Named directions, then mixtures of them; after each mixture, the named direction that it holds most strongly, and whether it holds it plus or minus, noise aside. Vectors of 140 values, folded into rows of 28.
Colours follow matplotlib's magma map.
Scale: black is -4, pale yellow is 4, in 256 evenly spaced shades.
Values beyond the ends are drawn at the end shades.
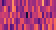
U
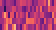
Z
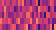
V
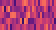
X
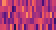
U, minus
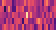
U, minus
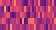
X, minus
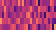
V, plus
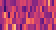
Z, plus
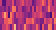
Z, plus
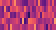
X, minus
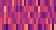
V, plus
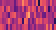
X, plus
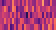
U, plus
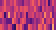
Z, minus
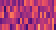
V, minus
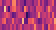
X, minus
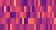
X, minus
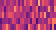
V, minus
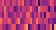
V, plus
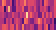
U, minus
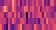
U, plus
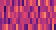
V, minus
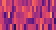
Z, minus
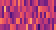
V, plus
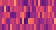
X, minus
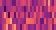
Z, plus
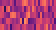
X, plus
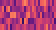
X, plus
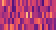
U, minus
